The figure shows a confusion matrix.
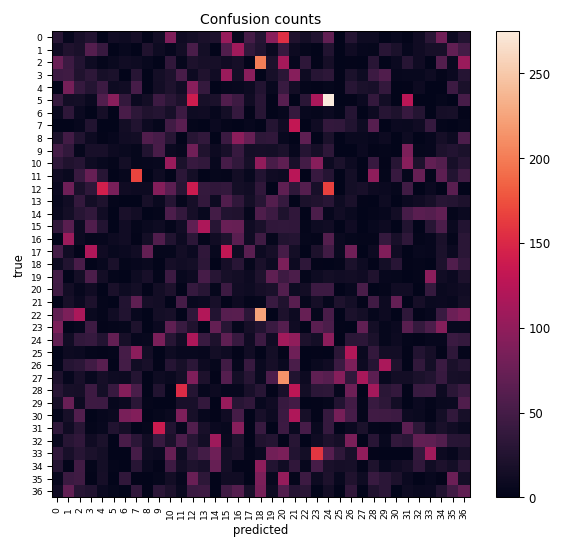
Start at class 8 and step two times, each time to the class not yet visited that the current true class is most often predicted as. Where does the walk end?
1
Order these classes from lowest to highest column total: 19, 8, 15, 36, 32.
8, 32, 19, 36, 15
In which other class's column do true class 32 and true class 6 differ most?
14
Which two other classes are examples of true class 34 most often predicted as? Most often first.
18, 14
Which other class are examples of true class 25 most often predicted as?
26
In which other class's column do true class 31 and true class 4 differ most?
9
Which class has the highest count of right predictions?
12
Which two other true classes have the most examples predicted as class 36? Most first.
2, 22
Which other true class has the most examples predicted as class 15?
17
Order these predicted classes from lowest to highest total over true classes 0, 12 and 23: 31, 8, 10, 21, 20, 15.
8, 21, 31, 15, 10, 20
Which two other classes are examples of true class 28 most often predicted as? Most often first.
11, 21
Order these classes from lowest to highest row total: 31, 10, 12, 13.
13, 31, 10, 12
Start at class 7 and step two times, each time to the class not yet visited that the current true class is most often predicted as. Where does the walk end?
30
